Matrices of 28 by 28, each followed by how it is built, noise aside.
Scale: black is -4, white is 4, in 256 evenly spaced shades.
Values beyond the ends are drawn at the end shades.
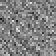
Toeplitz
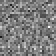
repeating columns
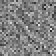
Toeplitz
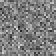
Toeplitz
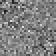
block diagonal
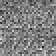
repeating columns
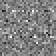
uneven rows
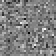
block diagonal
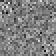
block diagonal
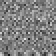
repeating columns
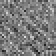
Toeplitz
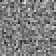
repeating columns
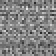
repeating columns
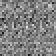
repeating columns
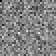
repeating columns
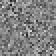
block diagonal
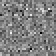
uneven rows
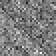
Toeplitz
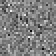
block diagonal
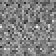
repeating columns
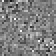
block diagonal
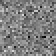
uneven rows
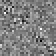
block diagonal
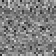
repeating columns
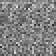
repeating columns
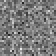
repeating columns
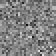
block diagonal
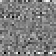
uneven rows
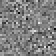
block diagonal
